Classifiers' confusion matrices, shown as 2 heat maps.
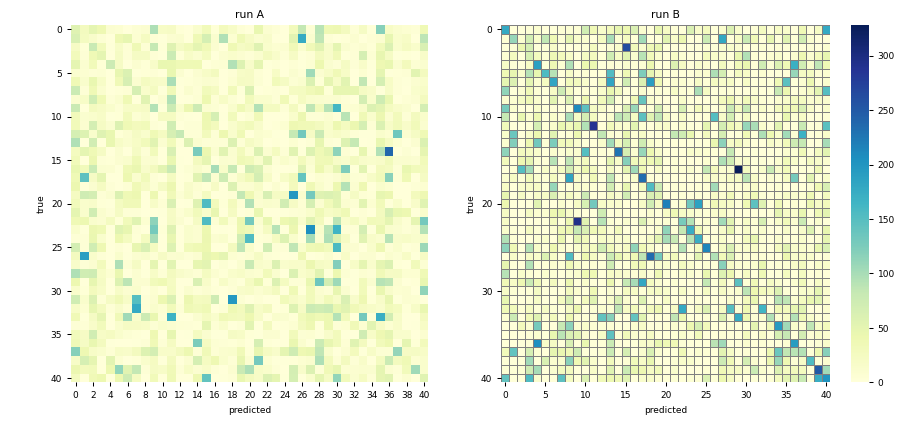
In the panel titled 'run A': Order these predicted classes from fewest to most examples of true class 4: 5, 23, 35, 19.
23, 5, 35, 19
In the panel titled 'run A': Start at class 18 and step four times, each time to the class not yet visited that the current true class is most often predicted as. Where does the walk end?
35
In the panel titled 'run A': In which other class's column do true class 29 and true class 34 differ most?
28
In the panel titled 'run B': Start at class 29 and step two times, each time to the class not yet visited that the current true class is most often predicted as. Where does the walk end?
8
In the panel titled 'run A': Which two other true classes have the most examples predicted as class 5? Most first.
39, 27
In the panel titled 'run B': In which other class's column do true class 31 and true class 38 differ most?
3
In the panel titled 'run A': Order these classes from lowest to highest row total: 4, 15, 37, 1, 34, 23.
34, 15, 4, 1, 37, 23
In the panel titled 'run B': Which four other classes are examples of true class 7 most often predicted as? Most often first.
40, 0, 24, 34
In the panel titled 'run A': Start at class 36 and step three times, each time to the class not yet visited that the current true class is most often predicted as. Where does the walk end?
40
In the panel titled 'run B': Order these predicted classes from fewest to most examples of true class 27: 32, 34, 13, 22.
34, 22, 32, 13
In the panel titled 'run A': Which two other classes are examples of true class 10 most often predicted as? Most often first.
31, 16
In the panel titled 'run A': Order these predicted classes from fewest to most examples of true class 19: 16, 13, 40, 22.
16, 13, 40, 22
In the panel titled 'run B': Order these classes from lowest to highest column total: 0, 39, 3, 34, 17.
39, 34, 3, 0, 17
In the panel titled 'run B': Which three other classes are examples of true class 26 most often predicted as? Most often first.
18, 8, 19
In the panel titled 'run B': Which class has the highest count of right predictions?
11
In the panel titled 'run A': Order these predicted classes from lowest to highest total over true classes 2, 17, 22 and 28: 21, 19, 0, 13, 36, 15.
13, 19, 21, 0, 36, 15
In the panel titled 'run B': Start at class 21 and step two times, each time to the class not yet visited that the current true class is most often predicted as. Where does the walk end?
37
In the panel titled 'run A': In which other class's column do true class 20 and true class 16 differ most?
15
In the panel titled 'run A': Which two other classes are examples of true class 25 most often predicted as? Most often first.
30, 40
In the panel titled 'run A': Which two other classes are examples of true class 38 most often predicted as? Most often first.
21, 28
